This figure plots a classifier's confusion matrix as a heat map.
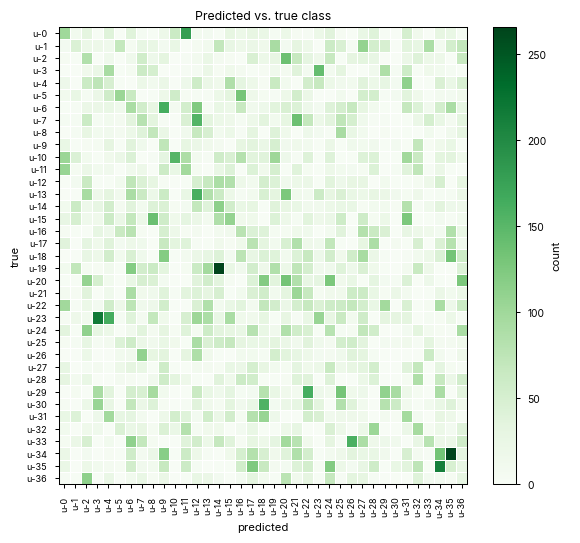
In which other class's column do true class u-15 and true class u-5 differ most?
u-8
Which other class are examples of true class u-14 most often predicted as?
u-31
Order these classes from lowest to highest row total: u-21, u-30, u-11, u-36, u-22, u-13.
u-36, u-11, u-21, u-30, u-13, u-22
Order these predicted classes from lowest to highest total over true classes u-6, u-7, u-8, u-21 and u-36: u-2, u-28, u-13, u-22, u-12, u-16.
u-28, u-16, u-13, u-22, u-2, u-12
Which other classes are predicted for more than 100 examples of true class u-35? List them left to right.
u-17, u-24, u-34
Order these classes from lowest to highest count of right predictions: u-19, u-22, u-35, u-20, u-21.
u-35, u-22, u-19, u-21, u-20
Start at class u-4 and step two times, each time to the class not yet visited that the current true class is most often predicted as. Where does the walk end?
u-18
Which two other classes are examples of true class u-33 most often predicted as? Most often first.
u-26, u-6
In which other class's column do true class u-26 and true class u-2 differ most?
u-20
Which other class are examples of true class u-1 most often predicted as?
u-27
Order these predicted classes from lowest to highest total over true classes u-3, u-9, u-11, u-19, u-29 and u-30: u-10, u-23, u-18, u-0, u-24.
u-10, u-24, u-0, u-23, u-18
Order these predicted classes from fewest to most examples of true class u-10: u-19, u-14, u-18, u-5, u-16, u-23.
u-23, u-5, u-18, u-14, u-16, u-19
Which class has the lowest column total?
u-30
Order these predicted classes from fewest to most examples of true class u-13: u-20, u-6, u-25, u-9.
u-25, u-9, u-6, u-20
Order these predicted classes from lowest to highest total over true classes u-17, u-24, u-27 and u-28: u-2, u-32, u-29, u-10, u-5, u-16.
u-29, u-5, u-10, u-16, u-2, u-32
